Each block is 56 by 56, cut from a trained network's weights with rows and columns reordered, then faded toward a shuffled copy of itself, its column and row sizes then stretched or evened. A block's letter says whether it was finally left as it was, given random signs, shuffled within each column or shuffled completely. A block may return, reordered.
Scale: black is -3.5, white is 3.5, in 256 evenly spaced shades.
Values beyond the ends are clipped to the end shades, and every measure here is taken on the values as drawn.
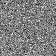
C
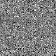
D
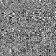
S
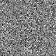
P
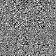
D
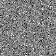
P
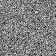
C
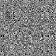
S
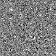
D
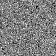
C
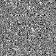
D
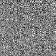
S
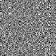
S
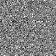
D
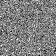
C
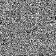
D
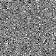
D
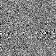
D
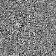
D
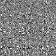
D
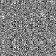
S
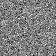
C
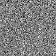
D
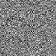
S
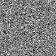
P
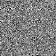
D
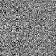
S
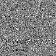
D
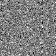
P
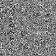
D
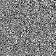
D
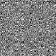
S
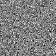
P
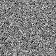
C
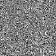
D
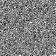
D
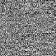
S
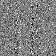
P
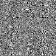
D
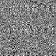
S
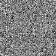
P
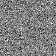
P
